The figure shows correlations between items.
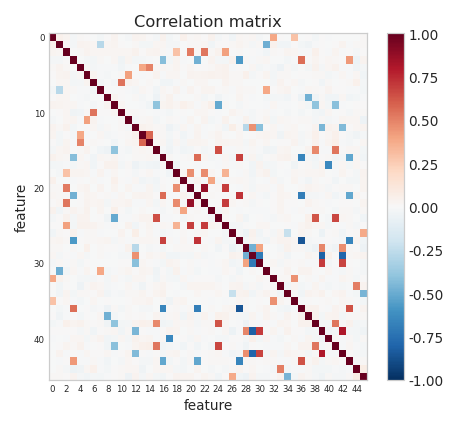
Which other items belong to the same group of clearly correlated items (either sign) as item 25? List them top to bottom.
2, 18, 20, 22
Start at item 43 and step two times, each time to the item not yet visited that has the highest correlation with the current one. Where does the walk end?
3
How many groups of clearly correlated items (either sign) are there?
14
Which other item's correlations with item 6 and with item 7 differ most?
10
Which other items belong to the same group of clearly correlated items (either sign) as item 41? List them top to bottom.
9, 15, 24, 38
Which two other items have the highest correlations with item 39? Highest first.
42, 30
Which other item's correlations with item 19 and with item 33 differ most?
44
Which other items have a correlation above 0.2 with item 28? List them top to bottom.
30, 39, 42
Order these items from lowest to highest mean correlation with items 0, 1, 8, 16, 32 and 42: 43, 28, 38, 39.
43, 38, 28, 39
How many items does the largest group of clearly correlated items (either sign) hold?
6
